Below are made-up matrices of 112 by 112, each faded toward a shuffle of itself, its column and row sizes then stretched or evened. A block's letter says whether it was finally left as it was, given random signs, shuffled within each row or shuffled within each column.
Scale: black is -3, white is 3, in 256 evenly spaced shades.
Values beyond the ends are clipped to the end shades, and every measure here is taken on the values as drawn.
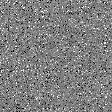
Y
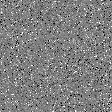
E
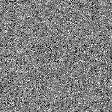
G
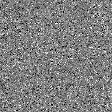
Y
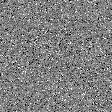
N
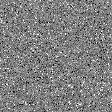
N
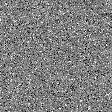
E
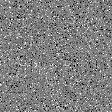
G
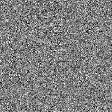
G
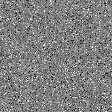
E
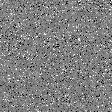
N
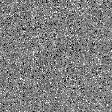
G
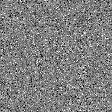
E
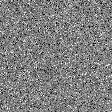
N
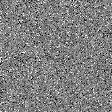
Y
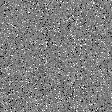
E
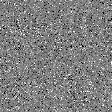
G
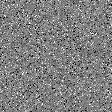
E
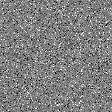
Y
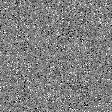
E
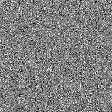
G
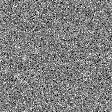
N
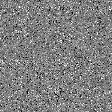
G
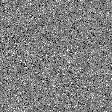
E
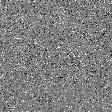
N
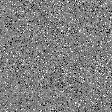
Y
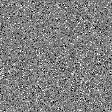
Y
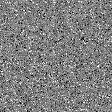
N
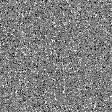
E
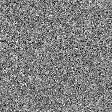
N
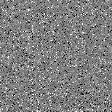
Y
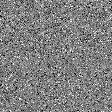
N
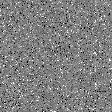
E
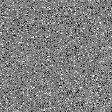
G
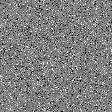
E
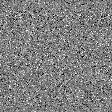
N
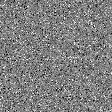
N
